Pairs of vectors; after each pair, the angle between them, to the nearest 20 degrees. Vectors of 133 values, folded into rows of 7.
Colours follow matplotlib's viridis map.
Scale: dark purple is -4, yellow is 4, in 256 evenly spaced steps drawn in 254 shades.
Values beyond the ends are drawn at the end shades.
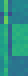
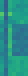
160 degrees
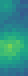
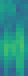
40 degrees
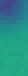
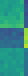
100 degrees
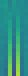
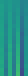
40 degrees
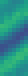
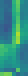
120 degrees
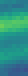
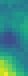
100 degrees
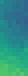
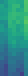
160 degrees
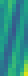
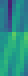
120 degrees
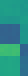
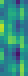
120 degrees
